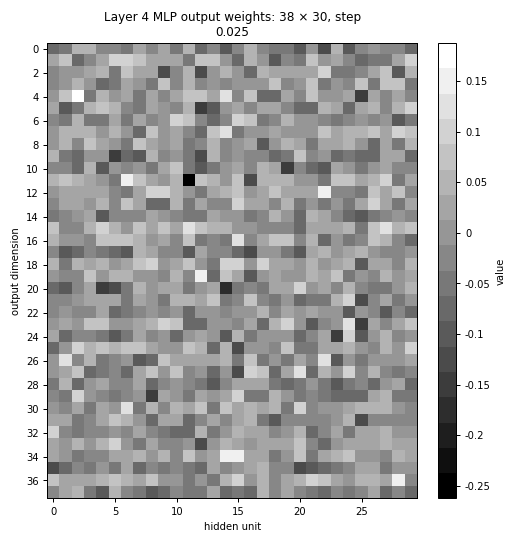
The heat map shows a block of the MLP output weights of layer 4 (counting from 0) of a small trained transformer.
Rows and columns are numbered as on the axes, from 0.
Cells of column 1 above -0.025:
21
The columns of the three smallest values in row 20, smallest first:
14, 4, 5
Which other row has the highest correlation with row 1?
31
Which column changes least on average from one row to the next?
10
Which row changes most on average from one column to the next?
27
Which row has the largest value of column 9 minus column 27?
23
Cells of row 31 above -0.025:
13
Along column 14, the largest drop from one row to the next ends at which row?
20
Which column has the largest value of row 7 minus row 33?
22
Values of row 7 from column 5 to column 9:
0.05 0 -0.075 0.075 0
